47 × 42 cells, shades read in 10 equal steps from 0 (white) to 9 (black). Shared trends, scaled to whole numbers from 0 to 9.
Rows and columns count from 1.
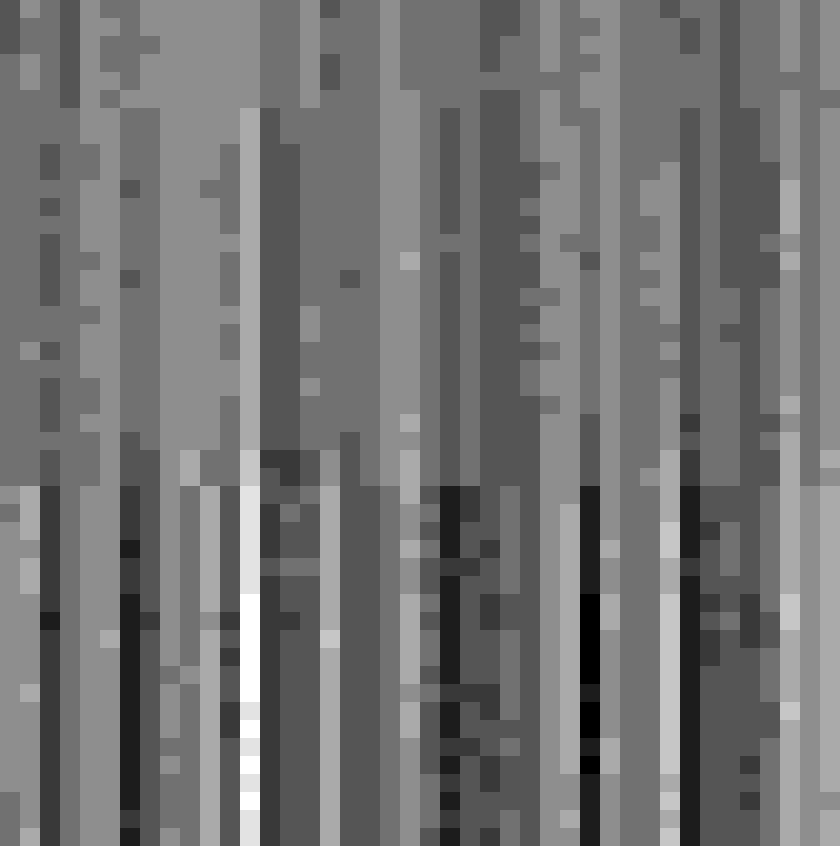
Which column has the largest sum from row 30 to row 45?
30
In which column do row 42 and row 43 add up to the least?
13
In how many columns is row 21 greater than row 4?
9
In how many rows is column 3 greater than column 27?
25
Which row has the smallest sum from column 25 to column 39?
5
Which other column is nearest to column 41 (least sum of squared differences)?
1
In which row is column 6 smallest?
36
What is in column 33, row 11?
4
